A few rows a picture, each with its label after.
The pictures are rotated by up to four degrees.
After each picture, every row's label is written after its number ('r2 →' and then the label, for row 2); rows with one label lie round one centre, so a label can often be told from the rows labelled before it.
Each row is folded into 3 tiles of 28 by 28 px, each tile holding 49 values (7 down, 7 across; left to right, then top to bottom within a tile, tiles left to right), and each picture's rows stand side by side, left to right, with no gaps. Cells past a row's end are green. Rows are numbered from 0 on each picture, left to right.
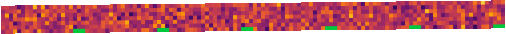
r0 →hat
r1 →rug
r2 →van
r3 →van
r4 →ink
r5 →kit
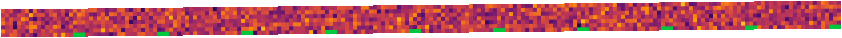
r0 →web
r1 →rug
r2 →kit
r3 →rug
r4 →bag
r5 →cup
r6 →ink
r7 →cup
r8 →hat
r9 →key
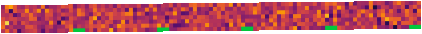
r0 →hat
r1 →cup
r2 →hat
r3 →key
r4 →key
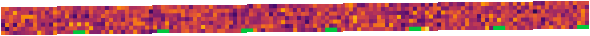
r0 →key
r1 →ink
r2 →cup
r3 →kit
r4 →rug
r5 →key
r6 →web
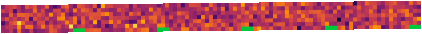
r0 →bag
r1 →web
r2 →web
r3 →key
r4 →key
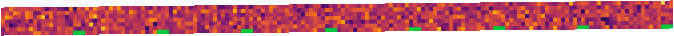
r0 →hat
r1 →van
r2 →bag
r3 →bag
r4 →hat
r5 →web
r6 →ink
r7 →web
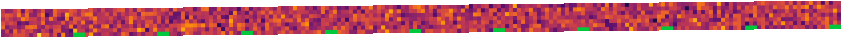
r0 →web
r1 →key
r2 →rug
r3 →cup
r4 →ink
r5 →bag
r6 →hat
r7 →web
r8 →bag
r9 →hat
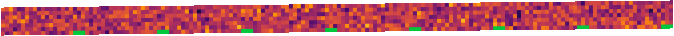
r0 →hat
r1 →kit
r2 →hat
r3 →web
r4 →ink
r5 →kit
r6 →key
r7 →cup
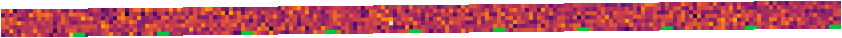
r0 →hat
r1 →kit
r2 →rug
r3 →ink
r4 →ink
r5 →kit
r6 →cup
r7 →kit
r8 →bag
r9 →rug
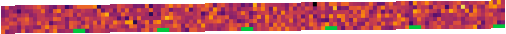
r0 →rug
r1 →rug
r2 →hat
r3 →cup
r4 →hat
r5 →key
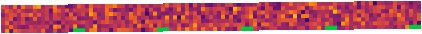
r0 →key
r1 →key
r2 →bag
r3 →kit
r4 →bag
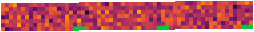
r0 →van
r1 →cup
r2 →ink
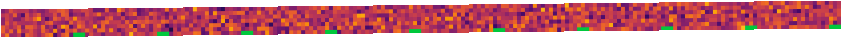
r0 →kit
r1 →rug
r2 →bag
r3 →web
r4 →rug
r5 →ink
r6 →kit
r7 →key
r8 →hat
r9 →rug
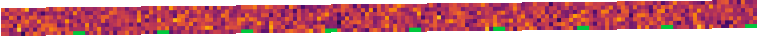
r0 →van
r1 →kit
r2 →bag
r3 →van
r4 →key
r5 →kit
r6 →kit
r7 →van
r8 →hat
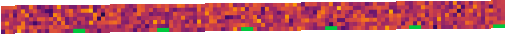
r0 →bag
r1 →key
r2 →kit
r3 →van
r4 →rug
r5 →van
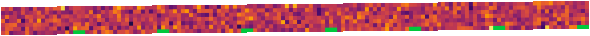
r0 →kit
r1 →ink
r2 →web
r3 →ink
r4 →cup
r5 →van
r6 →ink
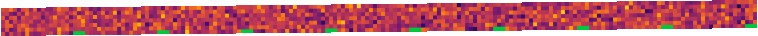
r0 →bag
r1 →web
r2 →van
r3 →cup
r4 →van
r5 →key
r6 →key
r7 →web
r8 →ink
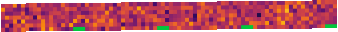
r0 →bag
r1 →rug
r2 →ink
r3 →ink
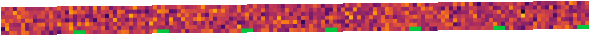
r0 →hat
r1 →van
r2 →hat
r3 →rug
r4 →web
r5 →rug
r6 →cup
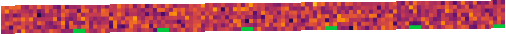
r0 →rug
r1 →ink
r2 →hat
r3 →kit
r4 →van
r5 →hat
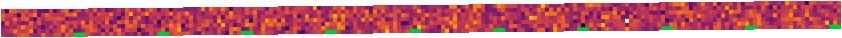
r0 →bag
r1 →hat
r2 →ink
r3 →rug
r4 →cup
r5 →ink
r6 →cup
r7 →rug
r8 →kit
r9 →ink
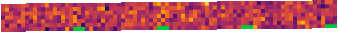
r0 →key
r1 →web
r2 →rug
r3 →ink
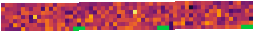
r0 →cup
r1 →ink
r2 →cup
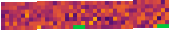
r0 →cup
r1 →web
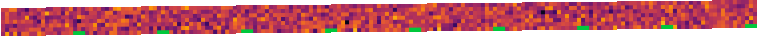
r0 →hat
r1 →ink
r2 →van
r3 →bag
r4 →van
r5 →van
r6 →rug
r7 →kit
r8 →ink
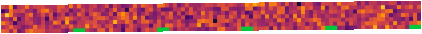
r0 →hat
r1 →kit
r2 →ink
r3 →hat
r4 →cup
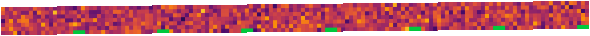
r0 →rug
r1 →bag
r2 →key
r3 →bag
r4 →van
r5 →van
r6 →ink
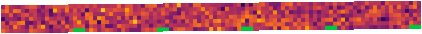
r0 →key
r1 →hat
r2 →bag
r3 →rug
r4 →kit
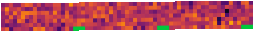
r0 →key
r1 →hat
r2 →rug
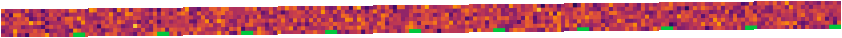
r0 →web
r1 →hat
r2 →ink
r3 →hat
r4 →rug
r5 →rug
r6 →bag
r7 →web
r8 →bag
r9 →bag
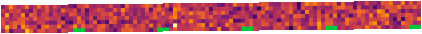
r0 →cup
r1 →web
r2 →cup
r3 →kit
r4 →key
